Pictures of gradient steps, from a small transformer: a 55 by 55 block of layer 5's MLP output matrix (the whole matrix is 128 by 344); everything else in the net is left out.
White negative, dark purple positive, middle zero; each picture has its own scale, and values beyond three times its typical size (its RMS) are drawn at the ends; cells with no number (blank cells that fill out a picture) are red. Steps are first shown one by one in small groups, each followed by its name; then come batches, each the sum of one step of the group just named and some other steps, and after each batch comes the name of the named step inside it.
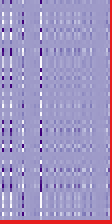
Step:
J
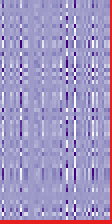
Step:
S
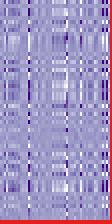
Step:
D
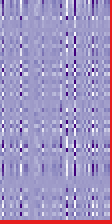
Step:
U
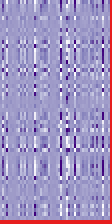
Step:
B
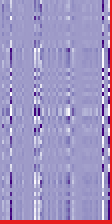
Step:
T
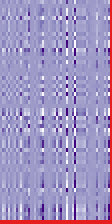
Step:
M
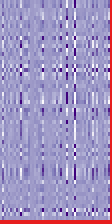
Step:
S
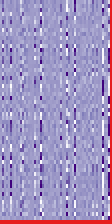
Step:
U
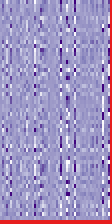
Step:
B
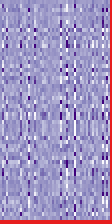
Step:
S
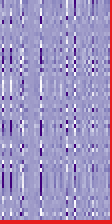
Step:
U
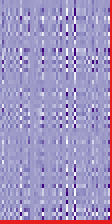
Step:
M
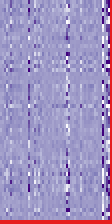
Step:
D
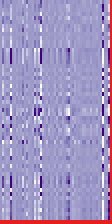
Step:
T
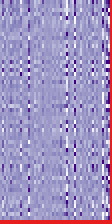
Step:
U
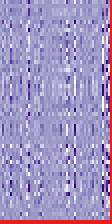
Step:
D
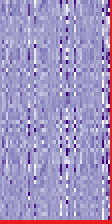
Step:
B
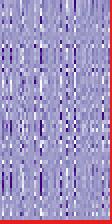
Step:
U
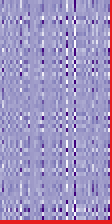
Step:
M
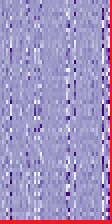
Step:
T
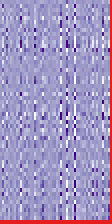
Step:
M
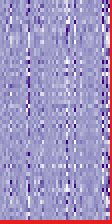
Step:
D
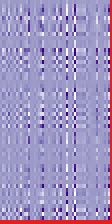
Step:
M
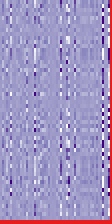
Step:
B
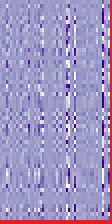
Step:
M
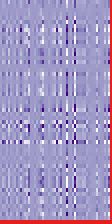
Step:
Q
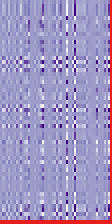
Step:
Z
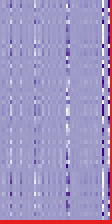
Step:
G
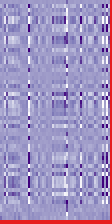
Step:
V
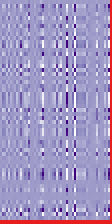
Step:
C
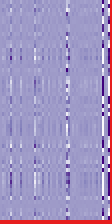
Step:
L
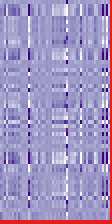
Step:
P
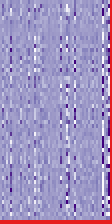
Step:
L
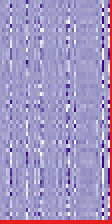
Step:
Q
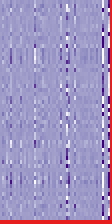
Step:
L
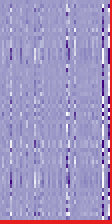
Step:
L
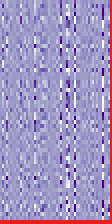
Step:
Z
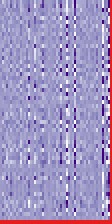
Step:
G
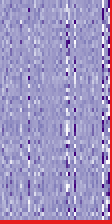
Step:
G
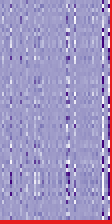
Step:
L
